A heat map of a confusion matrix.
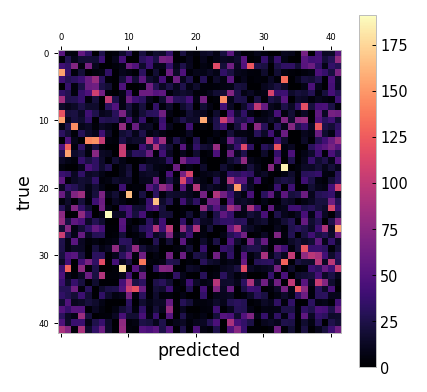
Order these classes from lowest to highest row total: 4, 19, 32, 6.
19, 4, 6, 32
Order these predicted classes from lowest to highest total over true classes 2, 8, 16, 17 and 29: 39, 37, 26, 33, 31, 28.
26, 31, 39, 37, 28, 33
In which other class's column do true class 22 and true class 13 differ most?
4
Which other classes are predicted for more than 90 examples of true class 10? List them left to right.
0, 21, 24
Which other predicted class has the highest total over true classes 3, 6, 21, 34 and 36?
10
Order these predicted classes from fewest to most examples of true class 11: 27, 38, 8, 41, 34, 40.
8, 40, 41, 27, 34, 38
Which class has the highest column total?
0
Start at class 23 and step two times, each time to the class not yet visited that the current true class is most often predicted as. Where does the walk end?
25
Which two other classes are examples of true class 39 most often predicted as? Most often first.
3, 28
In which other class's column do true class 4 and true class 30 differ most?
33
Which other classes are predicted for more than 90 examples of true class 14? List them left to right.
1, 9, 27, 32
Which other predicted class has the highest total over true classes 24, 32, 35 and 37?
9
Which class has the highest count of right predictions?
35
